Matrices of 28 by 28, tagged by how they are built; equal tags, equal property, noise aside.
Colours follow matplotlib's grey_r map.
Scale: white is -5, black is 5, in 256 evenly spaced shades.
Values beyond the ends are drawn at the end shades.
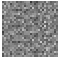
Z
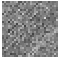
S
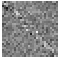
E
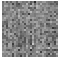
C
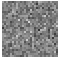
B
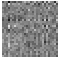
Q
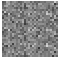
Z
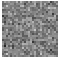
Z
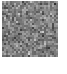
B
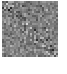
E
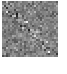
E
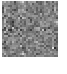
Q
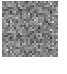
Z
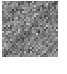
S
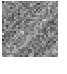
S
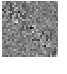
E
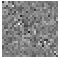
E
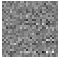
Q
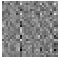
Q
